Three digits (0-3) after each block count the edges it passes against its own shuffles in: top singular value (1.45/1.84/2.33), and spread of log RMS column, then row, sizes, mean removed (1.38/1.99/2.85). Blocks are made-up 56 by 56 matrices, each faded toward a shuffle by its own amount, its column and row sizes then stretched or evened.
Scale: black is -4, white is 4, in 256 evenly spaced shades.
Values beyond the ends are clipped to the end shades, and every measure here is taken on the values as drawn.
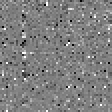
1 1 1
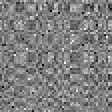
3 1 0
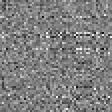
2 0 2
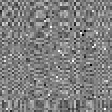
3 1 0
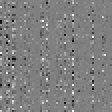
1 3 1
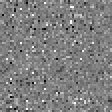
0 1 1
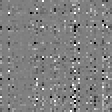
1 3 2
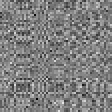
3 1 2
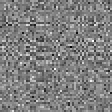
3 0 2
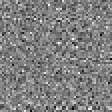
2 0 1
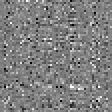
2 2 1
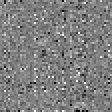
1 2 1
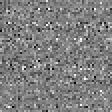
0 1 2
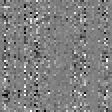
0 3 1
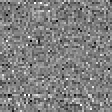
2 0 1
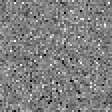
0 0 0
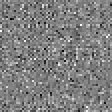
2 0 1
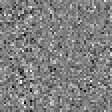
1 2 0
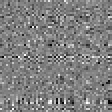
3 1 2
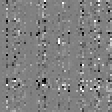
1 3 1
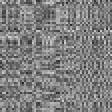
3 0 2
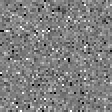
0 0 1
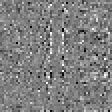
2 2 1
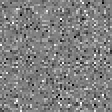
2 1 0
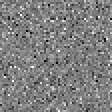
1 0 0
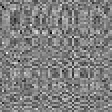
3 1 1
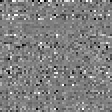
0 1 3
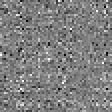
2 2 1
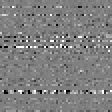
2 0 3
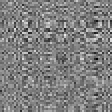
3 2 2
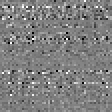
0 1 3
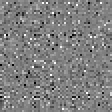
2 0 1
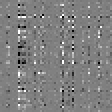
3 3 2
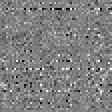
2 1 2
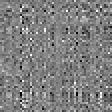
3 2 1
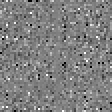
0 2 1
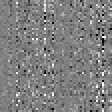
1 3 1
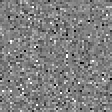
0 1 0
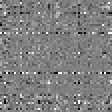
1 2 3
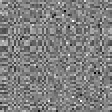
3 1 0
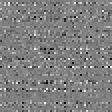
1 1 3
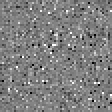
0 0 1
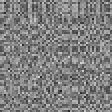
3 1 0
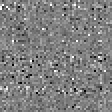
0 1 2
